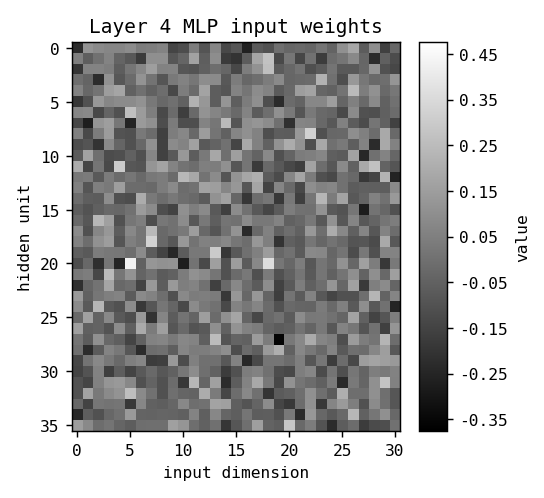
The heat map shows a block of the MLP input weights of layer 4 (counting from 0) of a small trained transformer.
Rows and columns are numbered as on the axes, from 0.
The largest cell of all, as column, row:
5, 20
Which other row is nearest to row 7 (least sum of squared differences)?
33
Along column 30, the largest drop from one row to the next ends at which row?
24
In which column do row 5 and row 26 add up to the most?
6
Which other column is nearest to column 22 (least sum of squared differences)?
12
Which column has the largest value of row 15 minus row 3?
2
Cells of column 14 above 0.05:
9
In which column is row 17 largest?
7
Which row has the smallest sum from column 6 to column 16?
0
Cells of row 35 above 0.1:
5
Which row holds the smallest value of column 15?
1
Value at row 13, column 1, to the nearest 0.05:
-0.1
